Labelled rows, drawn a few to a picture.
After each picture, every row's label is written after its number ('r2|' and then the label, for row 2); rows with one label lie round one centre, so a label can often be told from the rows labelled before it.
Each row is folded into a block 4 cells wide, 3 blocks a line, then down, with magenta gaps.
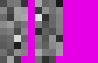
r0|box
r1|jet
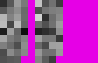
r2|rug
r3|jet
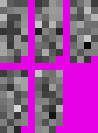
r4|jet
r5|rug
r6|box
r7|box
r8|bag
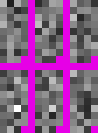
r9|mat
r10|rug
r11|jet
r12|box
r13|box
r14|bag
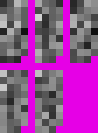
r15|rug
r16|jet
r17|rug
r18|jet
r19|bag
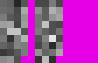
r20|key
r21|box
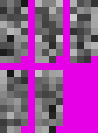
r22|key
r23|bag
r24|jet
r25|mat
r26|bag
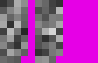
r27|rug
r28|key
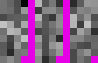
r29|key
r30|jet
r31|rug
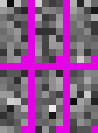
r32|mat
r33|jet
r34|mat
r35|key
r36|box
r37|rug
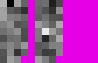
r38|mat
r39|key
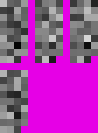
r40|bag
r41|box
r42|box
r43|bag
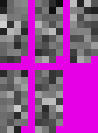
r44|rug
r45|key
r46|mat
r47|box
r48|key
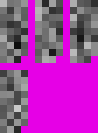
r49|bag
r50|mat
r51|jet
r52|box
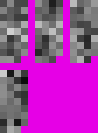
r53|key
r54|key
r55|bag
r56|mat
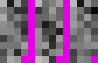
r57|mat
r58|bag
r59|mat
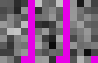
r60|key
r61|bag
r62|mat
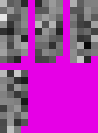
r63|jet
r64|rug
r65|bag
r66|mat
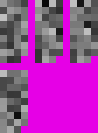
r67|jet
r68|mat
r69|mat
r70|bag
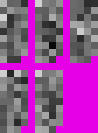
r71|jet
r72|bag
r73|key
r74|mat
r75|bag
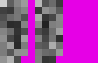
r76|bag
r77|jet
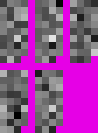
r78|box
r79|box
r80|jet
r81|bag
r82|box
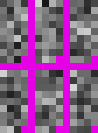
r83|box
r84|mat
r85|key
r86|bag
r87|key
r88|jet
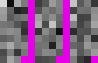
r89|mat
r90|rug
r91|jet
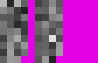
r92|mat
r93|box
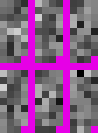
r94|key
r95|jet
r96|rug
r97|jet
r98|rug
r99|mat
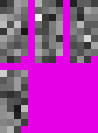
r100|rug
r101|jet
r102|box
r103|bag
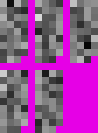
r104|mat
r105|jet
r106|bag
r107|jet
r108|mat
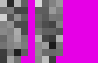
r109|mat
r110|bag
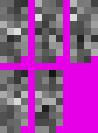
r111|key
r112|jet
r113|jet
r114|key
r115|key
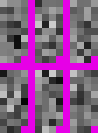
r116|bag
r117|rug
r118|bag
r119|rug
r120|mat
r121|jet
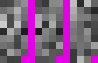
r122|rug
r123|rug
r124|mat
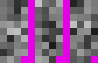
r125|key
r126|bag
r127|rug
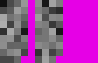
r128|rug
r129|mat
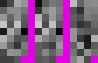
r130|rug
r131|rug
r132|bag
